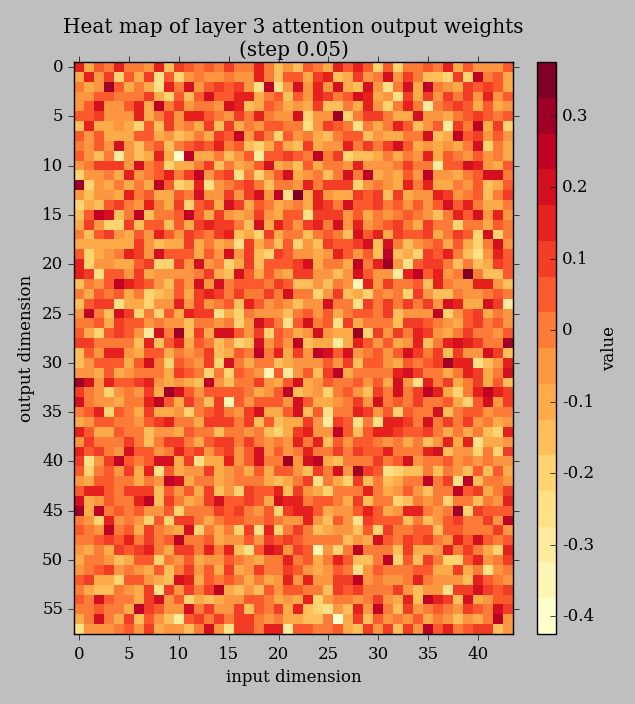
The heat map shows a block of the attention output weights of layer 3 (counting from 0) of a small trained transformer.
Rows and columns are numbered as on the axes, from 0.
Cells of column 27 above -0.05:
31
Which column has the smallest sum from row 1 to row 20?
4
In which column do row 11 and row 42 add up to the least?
38
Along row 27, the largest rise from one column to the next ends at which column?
8
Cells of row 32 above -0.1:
33
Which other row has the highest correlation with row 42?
54
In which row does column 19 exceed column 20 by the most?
2
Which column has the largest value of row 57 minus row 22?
35
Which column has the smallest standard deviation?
5
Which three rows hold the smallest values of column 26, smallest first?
56, 28, 26
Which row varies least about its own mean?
48
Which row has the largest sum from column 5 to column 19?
39
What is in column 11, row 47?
0.2
